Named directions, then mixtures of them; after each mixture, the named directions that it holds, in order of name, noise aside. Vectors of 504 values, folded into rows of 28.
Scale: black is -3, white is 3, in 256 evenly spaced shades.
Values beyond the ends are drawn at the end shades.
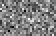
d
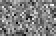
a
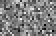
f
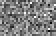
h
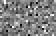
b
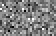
d.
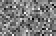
a, d, f.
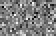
a, h.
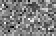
d, h.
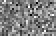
b, h.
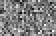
f.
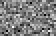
b, f, h.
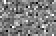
b.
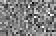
a, b, h.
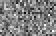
f, h.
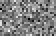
d.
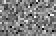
b, f, h.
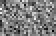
a, d, f.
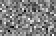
d.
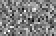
d.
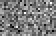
d, f, h.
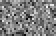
a.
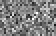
a, d, h.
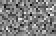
b, f, h.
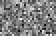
f.
